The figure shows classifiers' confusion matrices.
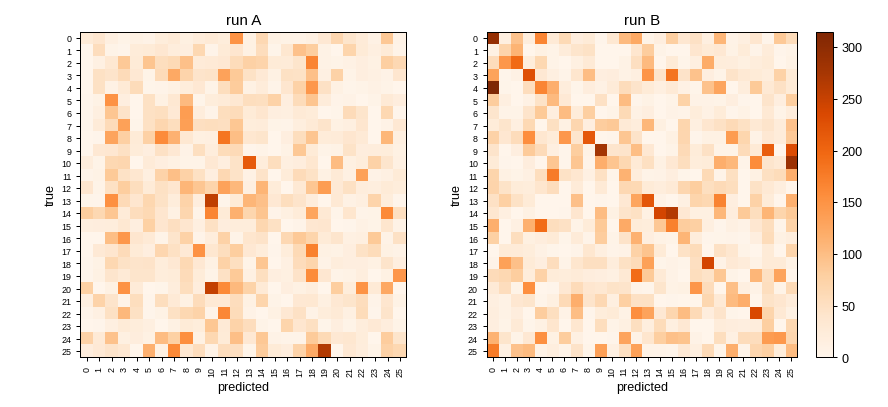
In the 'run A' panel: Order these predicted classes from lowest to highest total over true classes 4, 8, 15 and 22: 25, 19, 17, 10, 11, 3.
25, 10, 19, 17, 3, 11
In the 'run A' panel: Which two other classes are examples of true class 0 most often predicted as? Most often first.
12, 24
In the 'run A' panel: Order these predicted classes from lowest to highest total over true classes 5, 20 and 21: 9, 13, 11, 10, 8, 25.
25, 9, 13, 8, 11, 10
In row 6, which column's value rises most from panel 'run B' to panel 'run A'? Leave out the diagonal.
2
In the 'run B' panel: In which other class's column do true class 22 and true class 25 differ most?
0
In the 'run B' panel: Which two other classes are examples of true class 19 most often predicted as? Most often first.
12, 24
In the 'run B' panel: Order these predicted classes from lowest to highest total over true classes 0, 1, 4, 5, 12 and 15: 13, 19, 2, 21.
21, 13, 2, 19
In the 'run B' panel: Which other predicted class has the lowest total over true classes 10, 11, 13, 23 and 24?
8
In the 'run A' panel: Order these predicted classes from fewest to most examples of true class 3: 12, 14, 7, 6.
14, 6, 12, 7
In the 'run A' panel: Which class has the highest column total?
18
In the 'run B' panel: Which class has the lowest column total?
10
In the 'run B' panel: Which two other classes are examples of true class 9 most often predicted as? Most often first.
25, 23
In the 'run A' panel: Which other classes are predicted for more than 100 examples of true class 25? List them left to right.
5, 7, 18, 19
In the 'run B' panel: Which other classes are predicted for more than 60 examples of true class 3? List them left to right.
0, 8, 13, 15, 17, 24
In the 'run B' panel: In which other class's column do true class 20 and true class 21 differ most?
17
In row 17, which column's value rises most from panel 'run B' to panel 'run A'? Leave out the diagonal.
18
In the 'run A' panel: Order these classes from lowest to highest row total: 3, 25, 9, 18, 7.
9, 18, 7, 3, 25
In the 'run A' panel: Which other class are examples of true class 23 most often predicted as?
10
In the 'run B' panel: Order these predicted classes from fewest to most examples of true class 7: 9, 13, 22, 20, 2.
2, 22, 20, 9, 13
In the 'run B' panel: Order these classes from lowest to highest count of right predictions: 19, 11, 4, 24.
19, 11, 24, 4
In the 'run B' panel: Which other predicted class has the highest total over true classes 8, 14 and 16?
15
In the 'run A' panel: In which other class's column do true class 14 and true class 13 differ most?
24
